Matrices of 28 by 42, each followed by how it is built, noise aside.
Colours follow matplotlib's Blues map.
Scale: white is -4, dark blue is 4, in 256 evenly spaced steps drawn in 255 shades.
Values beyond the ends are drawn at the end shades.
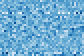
uneven rows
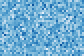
noise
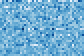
uneven rows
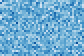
repeating columns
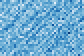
Hankel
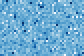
sparse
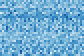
repeating columns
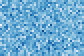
noise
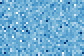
sparse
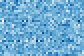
uneven rows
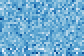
uneven rows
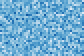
repeating rows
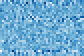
uneven rows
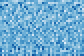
repeating columns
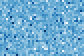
sparse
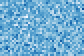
noise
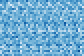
repeating columns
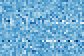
uneven rows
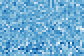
uneven rows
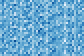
repeating rows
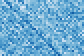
Toeplitz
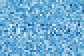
uneven rows
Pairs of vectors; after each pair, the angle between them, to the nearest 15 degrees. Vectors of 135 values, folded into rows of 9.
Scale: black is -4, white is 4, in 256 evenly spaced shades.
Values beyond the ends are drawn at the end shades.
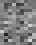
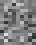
150 degrees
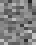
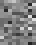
90 degrees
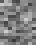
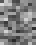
15 degrees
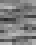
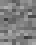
45 degrees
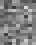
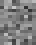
165 degrees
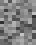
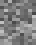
165 degrees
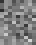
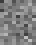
15 degrees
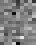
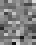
135 degrees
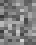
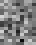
165 degrees
